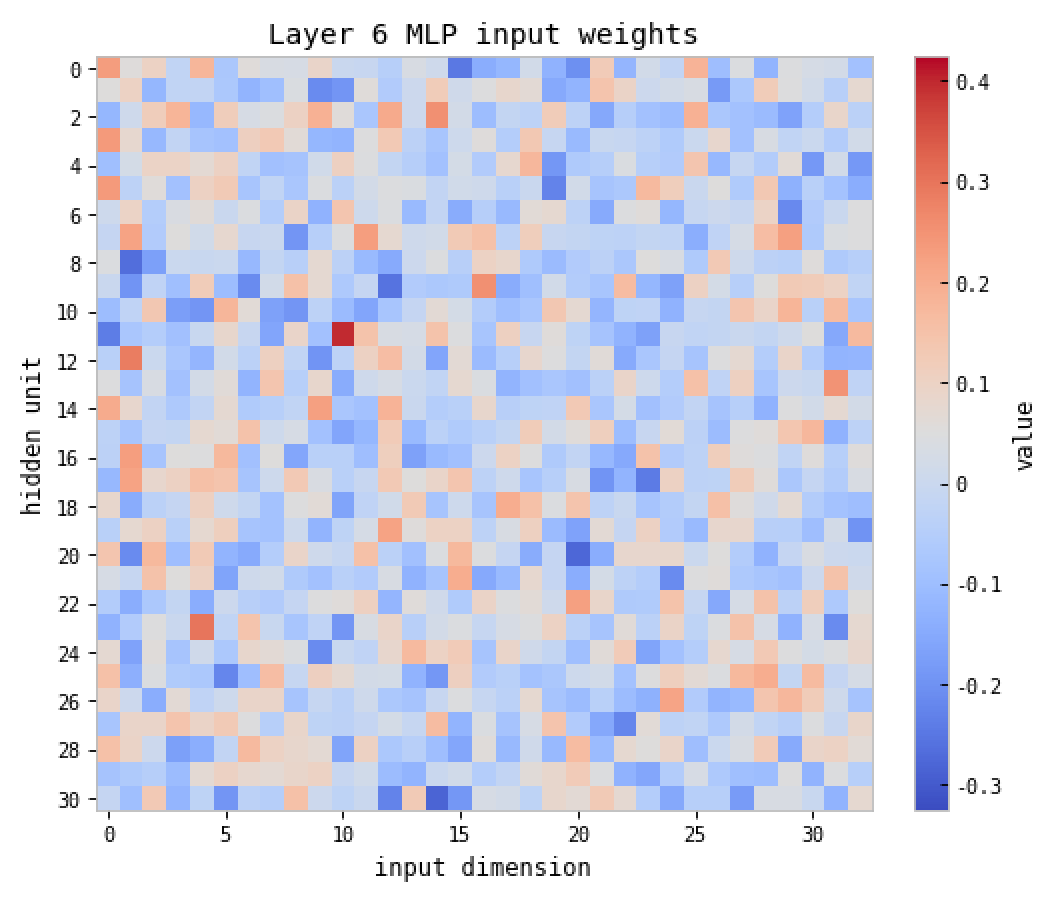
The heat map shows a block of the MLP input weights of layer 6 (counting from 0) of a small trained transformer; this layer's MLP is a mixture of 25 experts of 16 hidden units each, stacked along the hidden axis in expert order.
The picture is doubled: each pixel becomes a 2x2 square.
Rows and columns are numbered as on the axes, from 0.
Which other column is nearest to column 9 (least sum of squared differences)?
25
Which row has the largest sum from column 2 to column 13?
2
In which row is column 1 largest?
12
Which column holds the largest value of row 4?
18
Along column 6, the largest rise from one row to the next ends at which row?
10
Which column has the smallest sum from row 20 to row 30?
1
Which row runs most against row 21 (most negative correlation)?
22
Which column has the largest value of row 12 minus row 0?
15
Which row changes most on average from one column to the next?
9
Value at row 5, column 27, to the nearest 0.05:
-0.05
